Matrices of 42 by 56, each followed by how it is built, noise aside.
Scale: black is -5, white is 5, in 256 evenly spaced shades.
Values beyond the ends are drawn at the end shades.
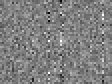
uneven columns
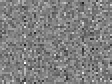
uneven columns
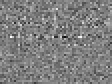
uneven rows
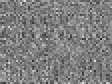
low rank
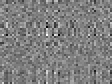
low rank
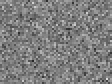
noise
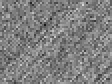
Hankel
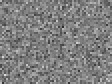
noise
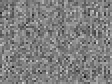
blocks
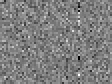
uneven columns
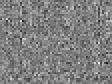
low rank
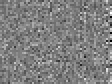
uneven columns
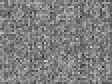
blocks
